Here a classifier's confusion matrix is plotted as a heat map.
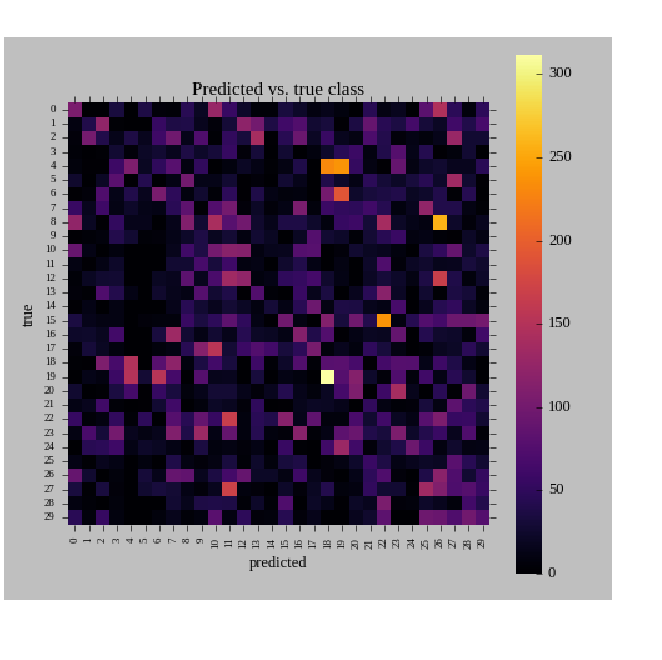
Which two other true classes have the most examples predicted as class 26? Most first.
8, 12
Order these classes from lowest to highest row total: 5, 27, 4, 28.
28, 5, 27, 4
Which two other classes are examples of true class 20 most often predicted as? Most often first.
23, 28
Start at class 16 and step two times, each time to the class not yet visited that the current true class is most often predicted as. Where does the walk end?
25
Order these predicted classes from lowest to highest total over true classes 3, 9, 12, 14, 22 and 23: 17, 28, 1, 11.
1, 28, 17, 11
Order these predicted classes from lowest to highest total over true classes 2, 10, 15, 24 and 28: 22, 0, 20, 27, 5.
5, 0, 20, 27, 22
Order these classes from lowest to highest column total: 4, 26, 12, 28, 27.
4, 12, 28, 27, 26
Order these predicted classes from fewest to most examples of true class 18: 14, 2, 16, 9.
14, 9, 16, 2
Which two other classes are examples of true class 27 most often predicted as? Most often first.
11, 25
